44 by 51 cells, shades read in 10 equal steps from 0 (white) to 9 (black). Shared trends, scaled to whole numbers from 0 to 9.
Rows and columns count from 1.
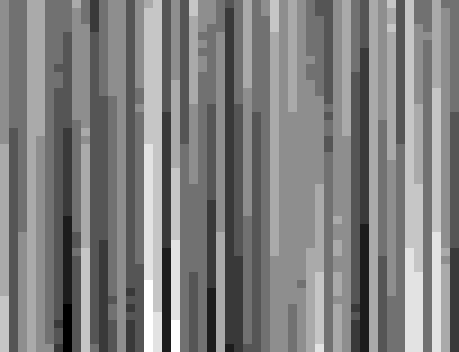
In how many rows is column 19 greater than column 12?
41
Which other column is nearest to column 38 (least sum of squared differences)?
50
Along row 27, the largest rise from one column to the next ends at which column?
19
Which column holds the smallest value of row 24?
17
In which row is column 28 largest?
44
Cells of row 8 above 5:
9
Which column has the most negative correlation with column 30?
11
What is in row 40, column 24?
8
